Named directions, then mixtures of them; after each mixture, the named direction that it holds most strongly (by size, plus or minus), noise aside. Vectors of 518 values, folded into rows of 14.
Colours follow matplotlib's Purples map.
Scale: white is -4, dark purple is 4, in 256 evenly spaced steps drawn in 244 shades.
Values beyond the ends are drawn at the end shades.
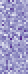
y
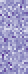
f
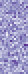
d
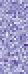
d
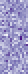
y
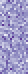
y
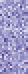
f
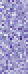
y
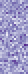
d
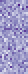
f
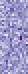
y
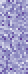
y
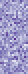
d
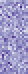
f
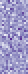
y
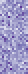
f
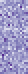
f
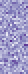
d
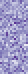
d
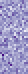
f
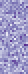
d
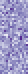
y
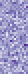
d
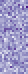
f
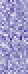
y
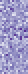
y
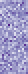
f
